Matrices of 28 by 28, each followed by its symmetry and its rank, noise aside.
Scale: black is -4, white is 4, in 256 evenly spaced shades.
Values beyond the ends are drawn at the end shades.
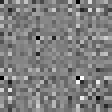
symmetric, rank four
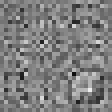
symmetric, rank four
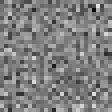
no symmetry, rank eight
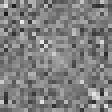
symmetric, rank six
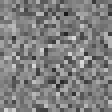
antisymmetric, rank eight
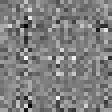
no symmetry, rank four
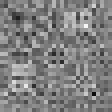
symmetric, rank four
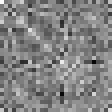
symmetric, rank six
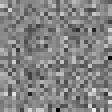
symmetric, rank six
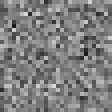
antisymmetric, rank eight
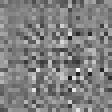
antisymmetric, rank four
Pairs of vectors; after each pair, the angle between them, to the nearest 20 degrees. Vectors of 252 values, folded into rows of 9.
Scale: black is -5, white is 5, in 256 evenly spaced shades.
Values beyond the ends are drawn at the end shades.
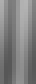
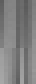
140 degrees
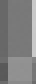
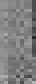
140 degrees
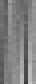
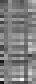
60 degrees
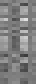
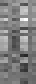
20 degrees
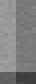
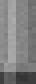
20 degrees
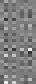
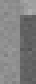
100 degrees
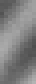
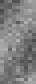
40 degrees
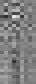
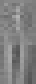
60 degrees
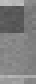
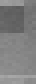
20 degrees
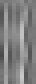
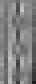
100 degrees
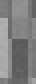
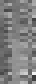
120 degrees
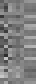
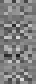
80 degrees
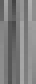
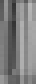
20 degrees
